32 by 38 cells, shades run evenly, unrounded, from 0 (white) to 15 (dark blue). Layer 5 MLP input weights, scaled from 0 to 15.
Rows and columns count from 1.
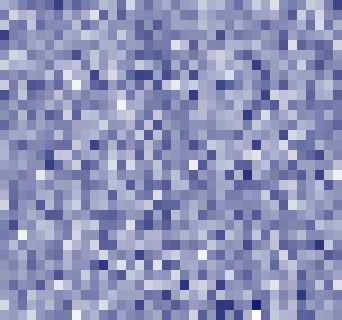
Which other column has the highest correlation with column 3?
34
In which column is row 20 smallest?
18
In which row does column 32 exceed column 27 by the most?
5
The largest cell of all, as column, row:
29, 31
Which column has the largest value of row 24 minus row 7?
25
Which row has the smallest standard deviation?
13
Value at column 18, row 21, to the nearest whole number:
11
